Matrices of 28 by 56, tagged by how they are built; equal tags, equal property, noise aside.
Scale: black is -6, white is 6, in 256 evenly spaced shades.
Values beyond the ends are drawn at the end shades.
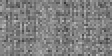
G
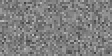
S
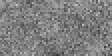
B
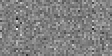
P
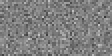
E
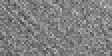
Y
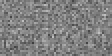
G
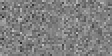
P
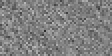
Y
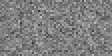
S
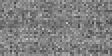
G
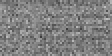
G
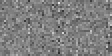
P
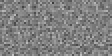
S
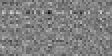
E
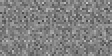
S
